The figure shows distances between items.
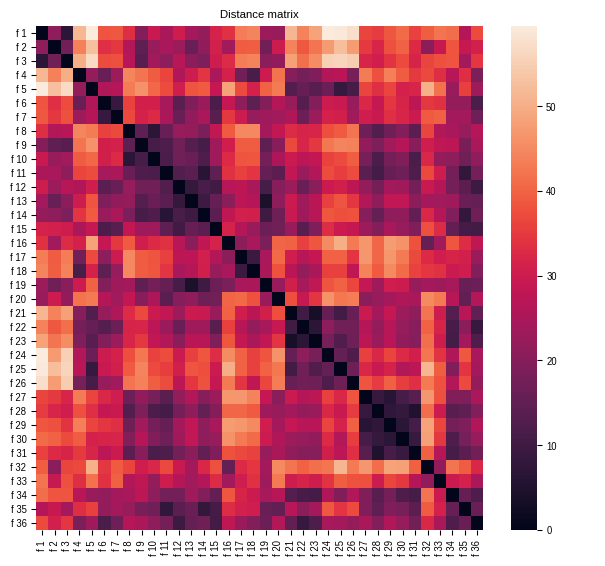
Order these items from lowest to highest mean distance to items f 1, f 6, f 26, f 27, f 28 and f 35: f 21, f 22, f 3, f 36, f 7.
f 36, f 22, f 7, f 21, f 3
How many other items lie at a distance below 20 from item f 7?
5
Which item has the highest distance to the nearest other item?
f 33
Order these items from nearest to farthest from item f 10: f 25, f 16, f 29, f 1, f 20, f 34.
f 29, f 34, f 20, f 1, f 16, f 25
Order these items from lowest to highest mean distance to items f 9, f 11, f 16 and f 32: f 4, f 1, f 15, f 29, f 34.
f 15, f 1, f 34, f 29, f 4
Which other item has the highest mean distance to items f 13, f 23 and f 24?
f 1
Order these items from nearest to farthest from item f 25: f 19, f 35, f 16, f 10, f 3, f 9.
f 35, f 10, f 19, f 9, f 16, f 3
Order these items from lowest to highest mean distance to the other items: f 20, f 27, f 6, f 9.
f 6, f 9, f 27, f 20
